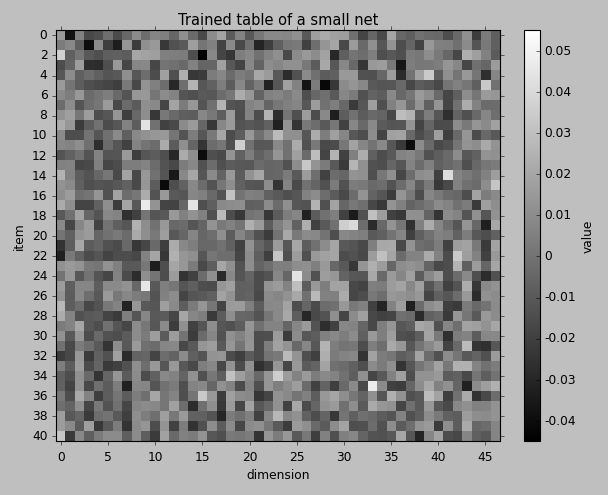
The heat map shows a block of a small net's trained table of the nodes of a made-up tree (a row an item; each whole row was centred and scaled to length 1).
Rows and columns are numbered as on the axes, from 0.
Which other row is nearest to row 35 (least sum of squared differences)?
3
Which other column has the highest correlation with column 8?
11
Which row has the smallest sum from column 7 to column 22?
24
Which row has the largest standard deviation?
22
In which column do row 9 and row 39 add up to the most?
9
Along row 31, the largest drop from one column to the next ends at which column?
44
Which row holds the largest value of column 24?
32
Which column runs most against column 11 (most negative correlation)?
42
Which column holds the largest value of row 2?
0
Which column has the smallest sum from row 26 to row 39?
7
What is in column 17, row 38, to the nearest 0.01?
-0.03
